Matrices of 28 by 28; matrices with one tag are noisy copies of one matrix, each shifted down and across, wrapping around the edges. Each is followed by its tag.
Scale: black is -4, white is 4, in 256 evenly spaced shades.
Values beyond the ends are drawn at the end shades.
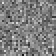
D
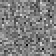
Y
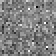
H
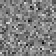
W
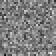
W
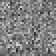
H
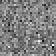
H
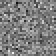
Y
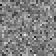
W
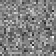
H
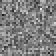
Y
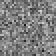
D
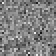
H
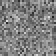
H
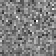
D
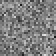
W
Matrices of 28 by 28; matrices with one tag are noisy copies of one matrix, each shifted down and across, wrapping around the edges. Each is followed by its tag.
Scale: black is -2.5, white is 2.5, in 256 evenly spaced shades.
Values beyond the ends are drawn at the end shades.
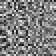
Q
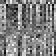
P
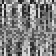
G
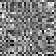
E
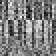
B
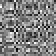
E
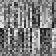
P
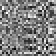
Q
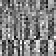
G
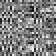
E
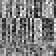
P
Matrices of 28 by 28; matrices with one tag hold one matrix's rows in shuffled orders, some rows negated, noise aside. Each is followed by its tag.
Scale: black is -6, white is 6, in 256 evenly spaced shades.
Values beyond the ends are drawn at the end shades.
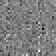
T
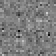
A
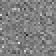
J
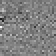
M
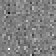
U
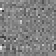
M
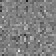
J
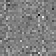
T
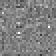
A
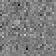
J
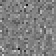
J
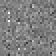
U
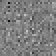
U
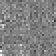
M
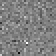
J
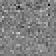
A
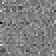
M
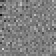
M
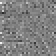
M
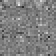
A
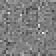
T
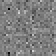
U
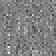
U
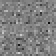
A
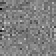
M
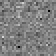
A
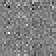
U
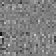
M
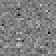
A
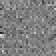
M
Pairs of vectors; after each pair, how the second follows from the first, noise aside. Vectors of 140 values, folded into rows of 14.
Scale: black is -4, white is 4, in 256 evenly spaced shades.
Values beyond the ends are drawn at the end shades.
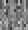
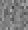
wrapped around, shrunk.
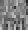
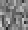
wrapped around.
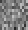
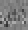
reversed, negated, partly zeroed.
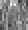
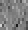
reversed, negated, partly zeroed.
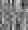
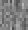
negated, shrunk.
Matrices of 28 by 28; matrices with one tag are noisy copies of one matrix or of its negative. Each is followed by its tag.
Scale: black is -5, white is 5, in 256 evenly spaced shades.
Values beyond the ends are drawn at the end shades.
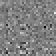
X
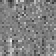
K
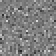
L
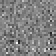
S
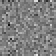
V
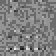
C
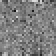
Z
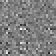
X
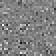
X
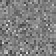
X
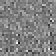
S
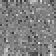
Z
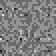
L
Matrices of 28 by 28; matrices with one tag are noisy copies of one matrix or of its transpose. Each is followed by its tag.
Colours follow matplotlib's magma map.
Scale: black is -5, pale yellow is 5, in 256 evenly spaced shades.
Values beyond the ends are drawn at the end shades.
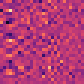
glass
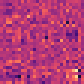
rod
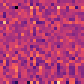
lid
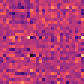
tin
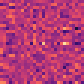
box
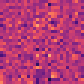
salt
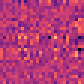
salt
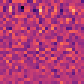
glass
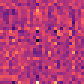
tin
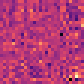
rod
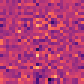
salt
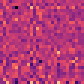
lid
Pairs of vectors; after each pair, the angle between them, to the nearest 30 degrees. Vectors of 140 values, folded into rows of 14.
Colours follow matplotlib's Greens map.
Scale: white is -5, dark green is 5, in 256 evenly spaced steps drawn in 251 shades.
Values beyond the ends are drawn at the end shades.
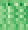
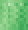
120 degrees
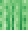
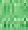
90 degrees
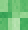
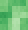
30 degrees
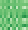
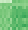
60 degrees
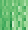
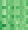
90 degrees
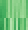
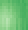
120 degrees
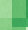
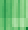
150 degrees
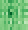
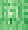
150 degrees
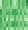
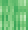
90 degrees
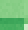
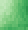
90 degrees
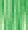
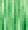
150 degrees
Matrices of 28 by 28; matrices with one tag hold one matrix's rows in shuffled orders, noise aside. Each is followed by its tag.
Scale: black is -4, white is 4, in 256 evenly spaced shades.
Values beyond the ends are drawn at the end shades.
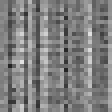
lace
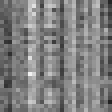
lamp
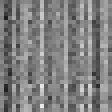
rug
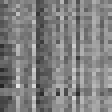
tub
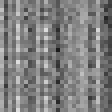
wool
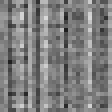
lace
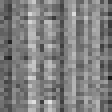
lamp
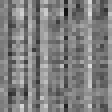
lace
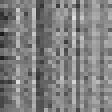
tub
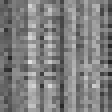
lamp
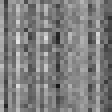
wool
